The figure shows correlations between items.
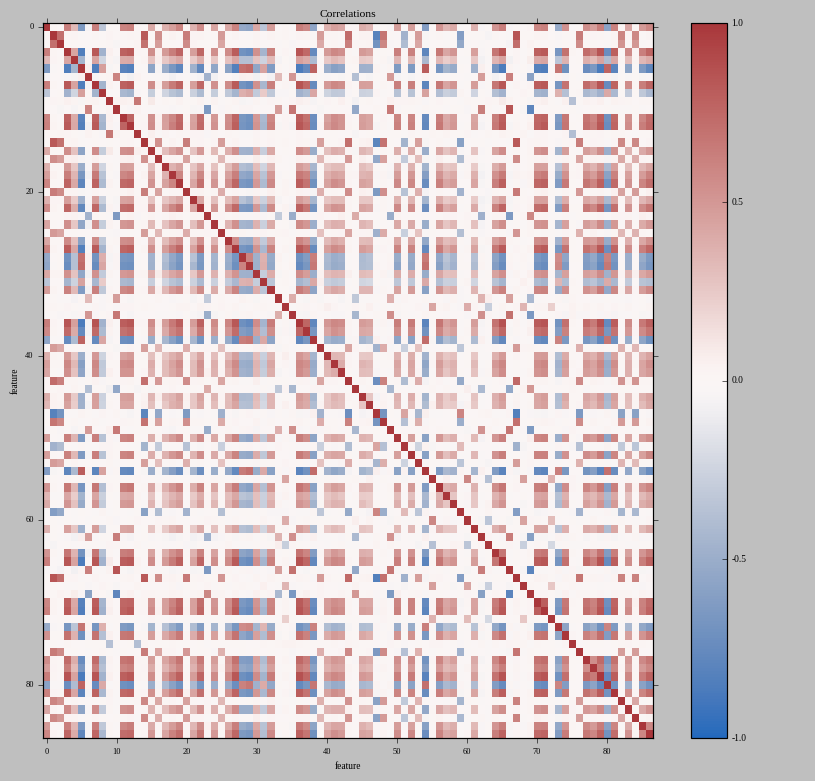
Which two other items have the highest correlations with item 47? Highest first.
59, 51
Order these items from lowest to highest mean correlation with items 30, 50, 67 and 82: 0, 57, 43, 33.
33, 57, 0, 43
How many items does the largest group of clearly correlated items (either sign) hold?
51
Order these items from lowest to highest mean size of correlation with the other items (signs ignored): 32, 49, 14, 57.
49, 14, 57, 32
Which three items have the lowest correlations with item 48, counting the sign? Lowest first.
47, 59, 51
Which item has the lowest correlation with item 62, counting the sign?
69
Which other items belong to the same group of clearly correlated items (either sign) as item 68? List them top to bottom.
34, 55, 60, 63, 72
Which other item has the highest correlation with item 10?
66
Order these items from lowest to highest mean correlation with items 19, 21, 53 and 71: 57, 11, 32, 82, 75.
75, 82, 57, 32, 11
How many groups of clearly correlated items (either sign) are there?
5
